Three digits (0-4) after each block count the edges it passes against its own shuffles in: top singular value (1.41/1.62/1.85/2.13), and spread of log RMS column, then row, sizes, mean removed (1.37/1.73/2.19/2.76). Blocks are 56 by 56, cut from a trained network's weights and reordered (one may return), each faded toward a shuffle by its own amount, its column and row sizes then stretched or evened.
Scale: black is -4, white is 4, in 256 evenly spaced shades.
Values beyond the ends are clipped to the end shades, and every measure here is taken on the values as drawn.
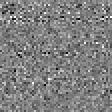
2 1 3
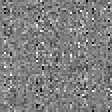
0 4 2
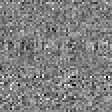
2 1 3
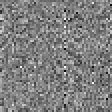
3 2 1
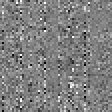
1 4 1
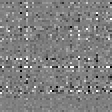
3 2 4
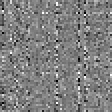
1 4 0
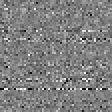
4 1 3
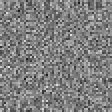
4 2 0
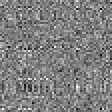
4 3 2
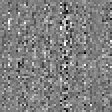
1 4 1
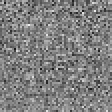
2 1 2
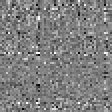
2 3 3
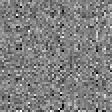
3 3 2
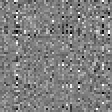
3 4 1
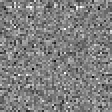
2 1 1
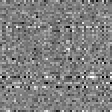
4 1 4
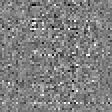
2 3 2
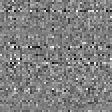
2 1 4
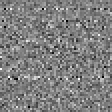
1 0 3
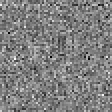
2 0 1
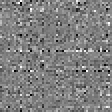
3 3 3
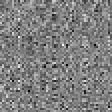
4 3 2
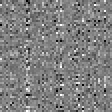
3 4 2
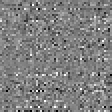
1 2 4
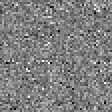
1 1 2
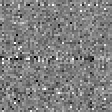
2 1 2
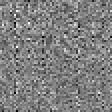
4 3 1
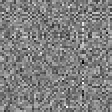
4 0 1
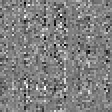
0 4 2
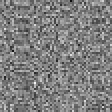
4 1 0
